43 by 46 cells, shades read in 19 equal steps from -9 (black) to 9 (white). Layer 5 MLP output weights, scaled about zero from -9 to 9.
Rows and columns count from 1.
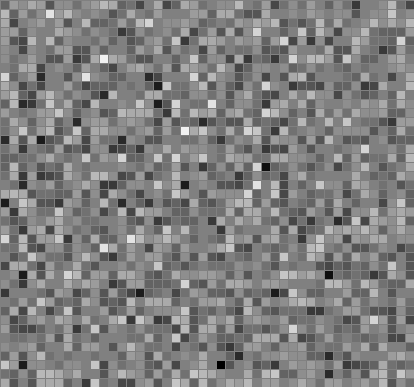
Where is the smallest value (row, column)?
41, 25
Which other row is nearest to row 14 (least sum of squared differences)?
39
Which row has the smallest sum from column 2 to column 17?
17
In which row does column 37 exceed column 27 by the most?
14
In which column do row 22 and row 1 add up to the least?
16
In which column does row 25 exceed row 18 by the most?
45
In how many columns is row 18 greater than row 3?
22
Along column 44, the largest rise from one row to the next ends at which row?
30
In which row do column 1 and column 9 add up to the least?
33
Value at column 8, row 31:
6
